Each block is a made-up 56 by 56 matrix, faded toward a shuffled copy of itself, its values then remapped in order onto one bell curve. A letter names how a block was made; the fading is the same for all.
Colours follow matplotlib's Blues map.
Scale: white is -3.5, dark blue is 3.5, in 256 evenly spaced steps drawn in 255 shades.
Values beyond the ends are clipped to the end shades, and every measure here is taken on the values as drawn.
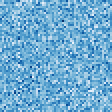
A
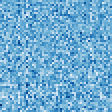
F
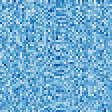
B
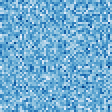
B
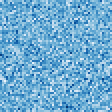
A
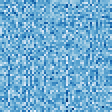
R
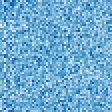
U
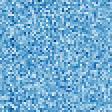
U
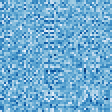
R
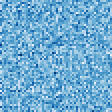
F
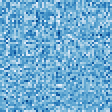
B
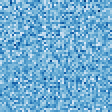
A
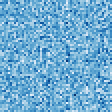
F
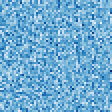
U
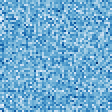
A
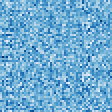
B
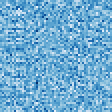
B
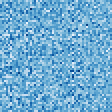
F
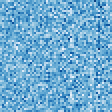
U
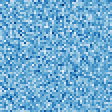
A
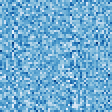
B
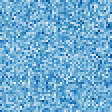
A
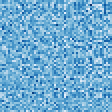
R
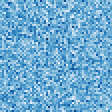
U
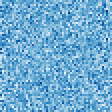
U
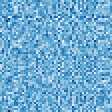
R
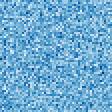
U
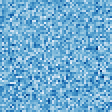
A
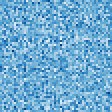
F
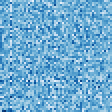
F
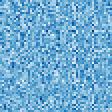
R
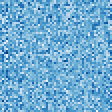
F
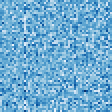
F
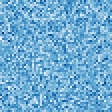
A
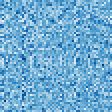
B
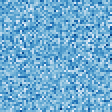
A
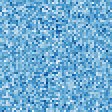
A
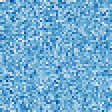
A
